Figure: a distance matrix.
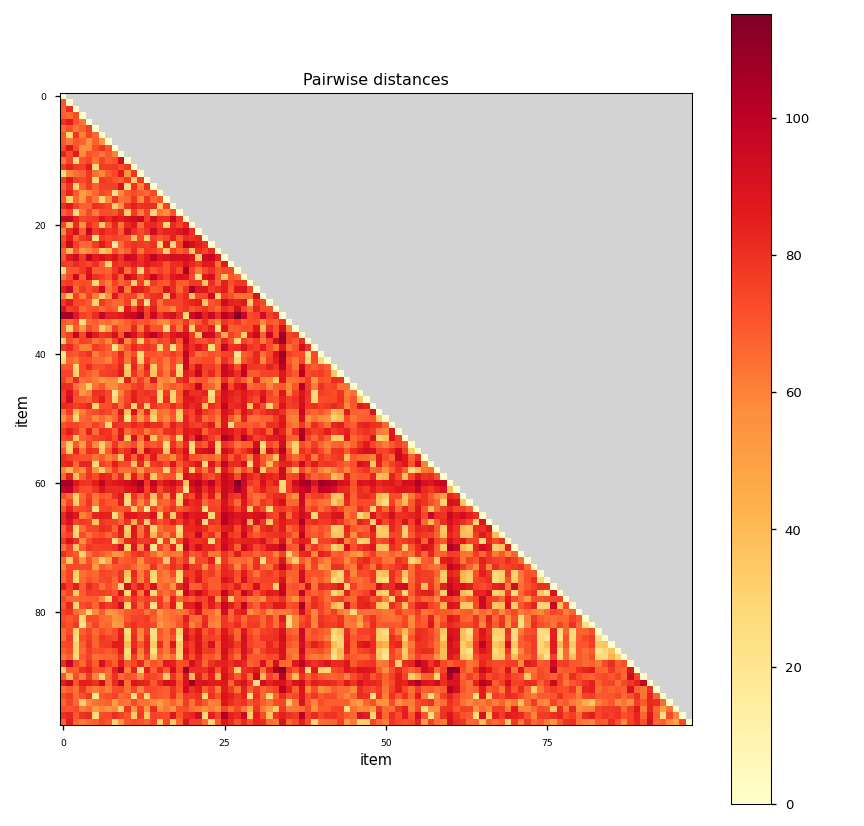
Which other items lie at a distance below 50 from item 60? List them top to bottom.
19, 34, 61
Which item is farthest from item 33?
89
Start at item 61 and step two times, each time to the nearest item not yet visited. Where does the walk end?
34
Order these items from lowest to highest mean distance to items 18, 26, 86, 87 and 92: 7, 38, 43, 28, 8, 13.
43, 7, 38, 8, 13, 28
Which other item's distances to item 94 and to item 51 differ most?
26
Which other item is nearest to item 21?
28
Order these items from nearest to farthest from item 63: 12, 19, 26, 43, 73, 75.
75, 43, 12, 73, 26, 19
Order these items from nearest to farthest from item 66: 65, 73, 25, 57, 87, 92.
57, 73, 92, 87, 65, 25
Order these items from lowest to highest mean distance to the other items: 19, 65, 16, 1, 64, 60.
16, 64, 1, 65, 19, 60
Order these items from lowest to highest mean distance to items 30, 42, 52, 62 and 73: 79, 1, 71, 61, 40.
79, 71, 40, 1, 61
